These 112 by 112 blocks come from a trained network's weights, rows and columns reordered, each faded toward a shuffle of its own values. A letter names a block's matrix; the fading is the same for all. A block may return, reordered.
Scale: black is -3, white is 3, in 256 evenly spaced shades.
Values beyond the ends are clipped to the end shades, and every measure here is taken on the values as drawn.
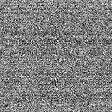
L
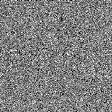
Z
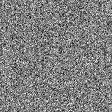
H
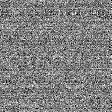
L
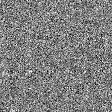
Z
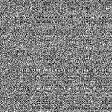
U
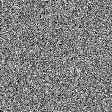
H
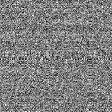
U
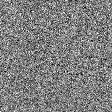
Z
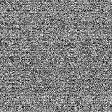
L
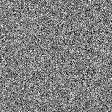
H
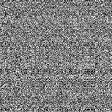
U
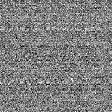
L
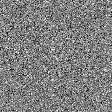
Z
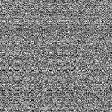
U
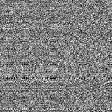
U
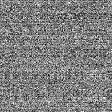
L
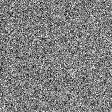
H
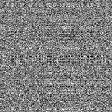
U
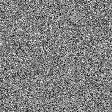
H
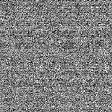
L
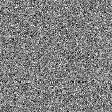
Z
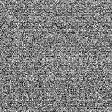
L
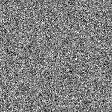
Z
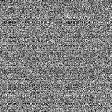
U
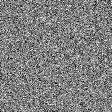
H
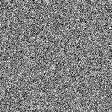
H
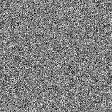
Z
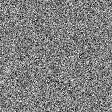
H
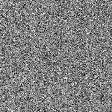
Z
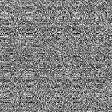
U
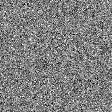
Z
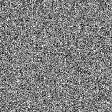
Z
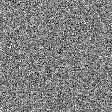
Z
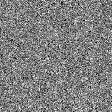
Z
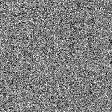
Z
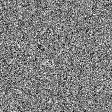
H
